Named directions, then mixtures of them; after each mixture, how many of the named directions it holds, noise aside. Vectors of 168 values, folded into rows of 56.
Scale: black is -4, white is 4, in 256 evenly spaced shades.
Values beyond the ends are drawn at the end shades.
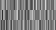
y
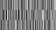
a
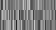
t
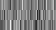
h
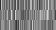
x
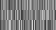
four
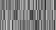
two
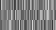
two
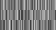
four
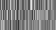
four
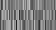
one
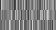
three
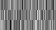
one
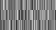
four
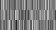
three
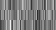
two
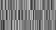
four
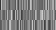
three
